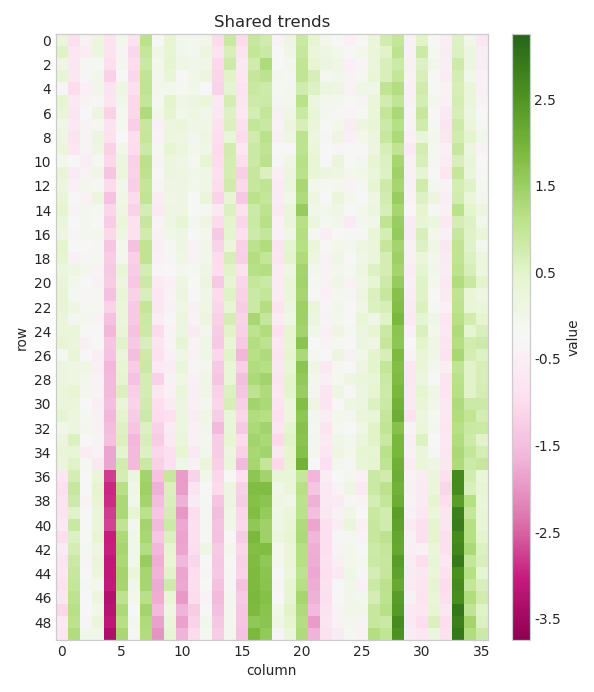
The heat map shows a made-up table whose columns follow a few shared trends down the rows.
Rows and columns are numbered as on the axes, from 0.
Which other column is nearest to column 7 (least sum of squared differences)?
27
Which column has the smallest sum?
4
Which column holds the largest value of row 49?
33
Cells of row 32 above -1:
31
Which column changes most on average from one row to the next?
0
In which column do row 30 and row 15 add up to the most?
28
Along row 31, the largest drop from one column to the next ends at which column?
29
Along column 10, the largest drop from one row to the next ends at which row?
36
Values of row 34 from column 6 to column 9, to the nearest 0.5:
-1.5 0.5 -1 -1
